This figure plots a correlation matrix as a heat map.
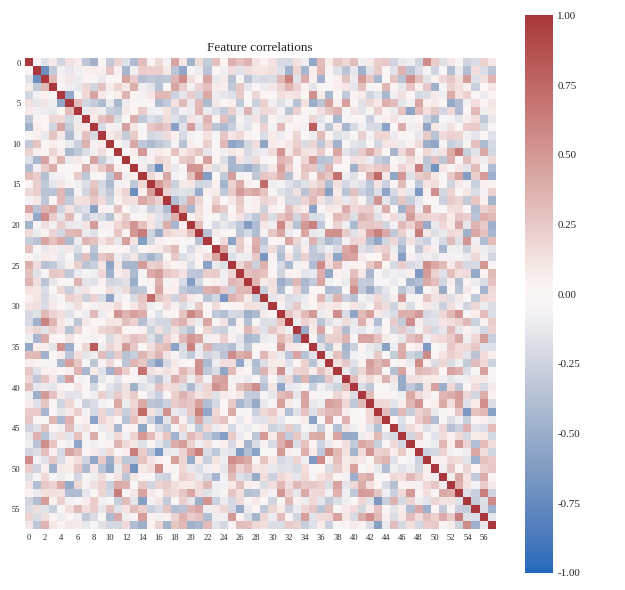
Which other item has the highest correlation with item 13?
48
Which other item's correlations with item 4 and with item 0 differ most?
35
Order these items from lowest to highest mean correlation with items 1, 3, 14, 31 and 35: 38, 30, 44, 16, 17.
44, 16, 30, 17, 38
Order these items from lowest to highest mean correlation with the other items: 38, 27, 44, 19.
27, 44, 19, 38
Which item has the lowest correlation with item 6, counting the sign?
47
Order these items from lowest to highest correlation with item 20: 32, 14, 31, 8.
32, 14, 8, 31
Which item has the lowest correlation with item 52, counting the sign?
5
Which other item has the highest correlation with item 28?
40
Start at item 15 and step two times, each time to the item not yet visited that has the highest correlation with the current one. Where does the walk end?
46
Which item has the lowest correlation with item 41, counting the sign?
1
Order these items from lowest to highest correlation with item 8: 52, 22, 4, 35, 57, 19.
19, 57, 52, 22, 4, 35
